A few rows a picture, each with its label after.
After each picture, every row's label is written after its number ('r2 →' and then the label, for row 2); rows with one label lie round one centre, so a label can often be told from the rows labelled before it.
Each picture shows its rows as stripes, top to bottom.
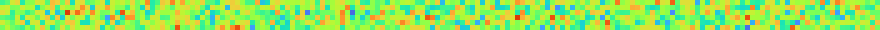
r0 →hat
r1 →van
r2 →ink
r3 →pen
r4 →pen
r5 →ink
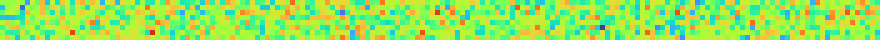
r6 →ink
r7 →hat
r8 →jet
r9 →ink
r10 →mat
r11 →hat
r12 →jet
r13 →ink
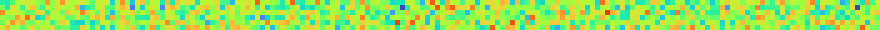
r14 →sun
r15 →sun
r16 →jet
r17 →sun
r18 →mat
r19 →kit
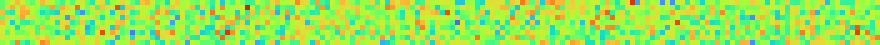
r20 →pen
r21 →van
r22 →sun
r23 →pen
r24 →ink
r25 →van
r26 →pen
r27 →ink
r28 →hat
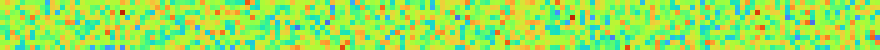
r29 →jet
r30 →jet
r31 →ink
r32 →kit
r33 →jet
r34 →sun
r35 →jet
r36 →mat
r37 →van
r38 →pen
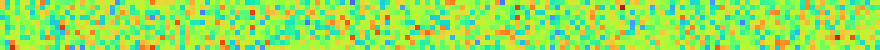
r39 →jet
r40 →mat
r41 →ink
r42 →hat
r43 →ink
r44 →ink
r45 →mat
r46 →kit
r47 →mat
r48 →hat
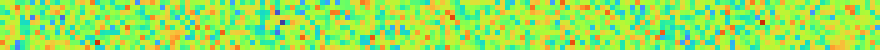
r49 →mat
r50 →sun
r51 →sun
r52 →jet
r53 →pen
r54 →mat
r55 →ink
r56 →pen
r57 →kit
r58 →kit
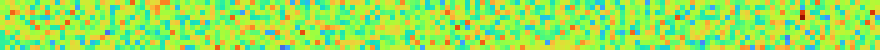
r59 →van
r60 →jet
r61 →sun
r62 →jet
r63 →kit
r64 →ink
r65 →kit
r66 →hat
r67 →sun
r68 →pen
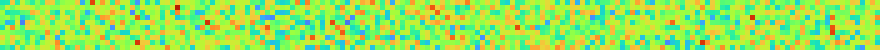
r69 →mat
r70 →pen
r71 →sun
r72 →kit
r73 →sun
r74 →ink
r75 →pen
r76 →mat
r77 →kit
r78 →sun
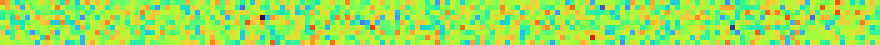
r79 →kit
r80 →hat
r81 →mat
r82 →hat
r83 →kit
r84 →van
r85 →ink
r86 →sun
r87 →sun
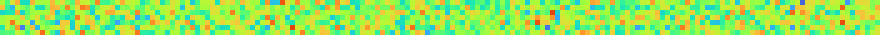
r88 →ink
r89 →kit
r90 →ink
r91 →mat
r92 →mat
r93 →hat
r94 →ink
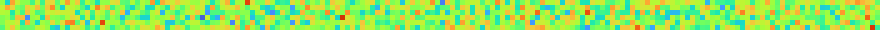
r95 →mat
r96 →kit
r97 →kit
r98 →pen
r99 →van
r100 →mat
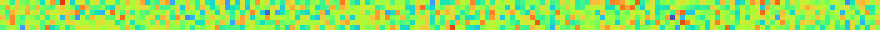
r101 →ink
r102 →van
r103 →sun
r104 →jet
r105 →van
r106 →sun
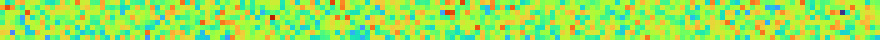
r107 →van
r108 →pen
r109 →sun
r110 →jet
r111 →ink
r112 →ink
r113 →pen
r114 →ink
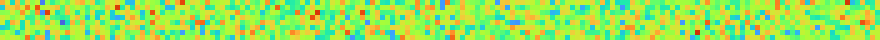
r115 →van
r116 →van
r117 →mat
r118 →mat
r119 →jet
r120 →pen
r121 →jet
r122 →jet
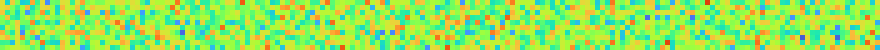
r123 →ink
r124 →kit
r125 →ink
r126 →kit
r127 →van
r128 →hat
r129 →jet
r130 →sun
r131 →ink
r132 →mat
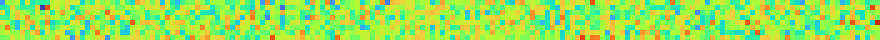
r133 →hat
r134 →mat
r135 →sun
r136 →sun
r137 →pen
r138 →kit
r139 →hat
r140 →hat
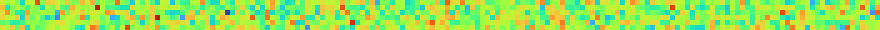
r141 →van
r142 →pen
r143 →van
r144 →jet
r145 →pen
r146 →sun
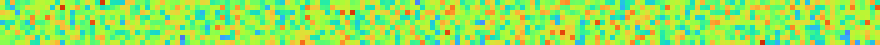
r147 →mat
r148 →sun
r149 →pen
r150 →pen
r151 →pen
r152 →ink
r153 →pen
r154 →pen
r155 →pen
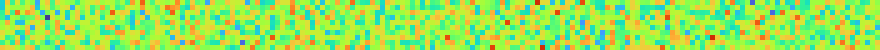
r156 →hat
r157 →hat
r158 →sun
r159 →ink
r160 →kit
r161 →kit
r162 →kit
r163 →pen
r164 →hat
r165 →jet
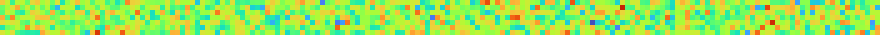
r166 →pen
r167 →mat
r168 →ink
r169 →ink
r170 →kit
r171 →sun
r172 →ink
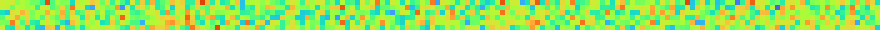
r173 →mat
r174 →pen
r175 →sun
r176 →sun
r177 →sun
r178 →mat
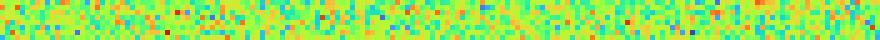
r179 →ink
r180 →ink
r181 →van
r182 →van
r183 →van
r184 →jet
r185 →jet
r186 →hat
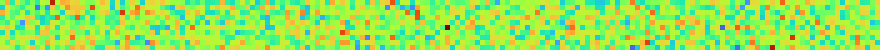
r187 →van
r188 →van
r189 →jet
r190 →sun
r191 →hat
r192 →kit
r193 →hat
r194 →van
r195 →mat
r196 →ink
